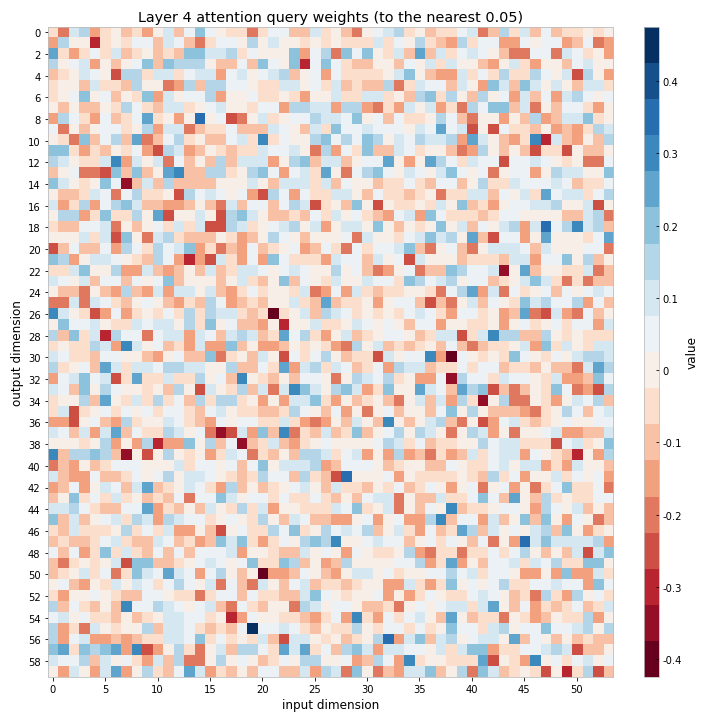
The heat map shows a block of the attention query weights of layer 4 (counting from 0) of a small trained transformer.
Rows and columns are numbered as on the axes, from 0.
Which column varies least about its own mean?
30
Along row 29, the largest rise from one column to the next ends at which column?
7
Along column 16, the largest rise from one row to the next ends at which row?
47
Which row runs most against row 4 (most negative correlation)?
12
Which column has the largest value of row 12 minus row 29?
6
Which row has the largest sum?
57
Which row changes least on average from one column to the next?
40
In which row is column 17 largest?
29
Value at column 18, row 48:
-0.15
